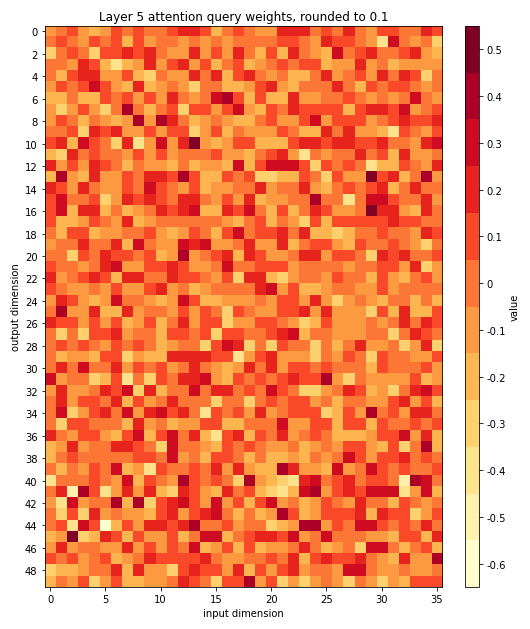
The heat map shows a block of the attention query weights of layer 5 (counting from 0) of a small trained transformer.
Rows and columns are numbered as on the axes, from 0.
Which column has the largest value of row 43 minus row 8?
21
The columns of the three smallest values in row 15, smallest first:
27, 5, 19
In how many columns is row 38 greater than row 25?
19
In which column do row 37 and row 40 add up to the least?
32
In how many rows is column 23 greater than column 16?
22
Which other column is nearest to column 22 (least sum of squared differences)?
17
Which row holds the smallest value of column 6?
3
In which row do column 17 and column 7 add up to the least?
29
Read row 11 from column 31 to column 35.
-0.2 0.2 -0.1 -0.1 0
